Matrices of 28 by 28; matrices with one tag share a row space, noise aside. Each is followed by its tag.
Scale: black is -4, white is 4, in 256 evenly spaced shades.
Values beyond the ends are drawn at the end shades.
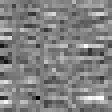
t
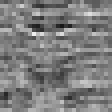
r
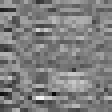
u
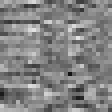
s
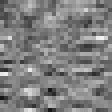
t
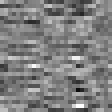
s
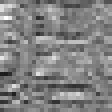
u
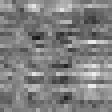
r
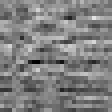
r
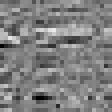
u
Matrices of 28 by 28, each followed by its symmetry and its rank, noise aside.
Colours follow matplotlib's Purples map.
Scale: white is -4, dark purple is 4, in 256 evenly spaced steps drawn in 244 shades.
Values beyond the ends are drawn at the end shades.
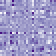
antisymmetric, rank four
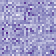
no symmetry, rank six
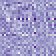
no symmetry, rank four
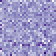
no symmetry, rank eight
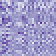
antisymmetric, rank four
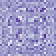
antisymmetric, rank four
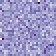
symmetric, rank eight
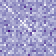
symmetric, rank eight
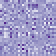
antisymmetric, rank four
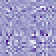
antisymmetric, rank four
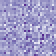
antisymmetric, rank eight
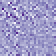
antisymmetric, rank eight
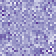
antisymmetric, rank six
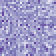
antisymmetric, rank eight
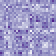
symmetric, rank four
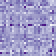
no symmetry, rank four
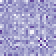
symmetric, rank four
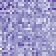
no symmetry, rank six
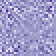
antisymmetric, rank four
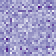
symmetric, rank six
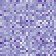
no symmetry, rank four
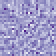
antisymmetric, rank six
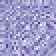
symmetric, rank eight
